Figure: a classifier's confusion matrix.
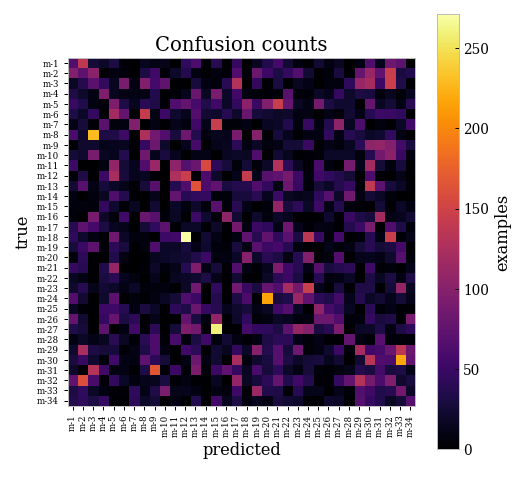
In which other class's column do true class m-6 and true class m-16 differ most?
m-5
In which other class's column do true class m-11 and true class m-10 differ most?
m-14
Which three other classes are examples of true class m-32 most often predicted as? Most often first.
m-2, m-29, m-17
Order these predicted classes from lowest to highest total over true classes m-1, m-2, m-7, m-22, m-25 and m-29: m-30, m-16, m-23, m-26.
m-16, m-26, m-23, m-30
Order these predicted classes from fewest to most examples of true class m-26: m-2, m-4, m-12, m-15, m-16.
m-16, m-2, m-4, m-12, m-15
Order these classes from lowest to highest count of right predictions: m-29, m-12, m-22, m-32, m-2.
m-22, m-2, m-32, m-29, m-12
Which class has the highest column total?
m-30
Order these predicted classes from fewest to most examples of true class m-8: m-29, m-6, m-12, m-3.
m-29, m-6, m-12, m-3
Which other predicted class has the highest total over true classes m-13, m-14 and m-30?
m-33
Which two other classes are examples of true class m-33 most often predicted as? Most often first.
m-19, m-10
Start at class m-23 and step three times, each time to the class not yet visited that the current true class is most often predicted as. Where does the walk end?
m-18
